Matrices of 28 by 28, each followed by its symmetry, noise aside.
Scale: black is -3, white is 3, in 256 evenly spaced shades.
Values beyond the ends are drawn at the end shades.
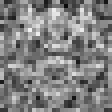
mirrored left to right.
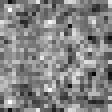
mirrored top to bottom.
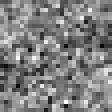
same after a half turn.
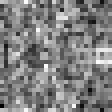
mirrored top to bottom.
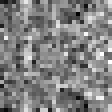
mirrored top to bottom.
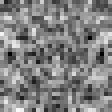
mirrored left to right.
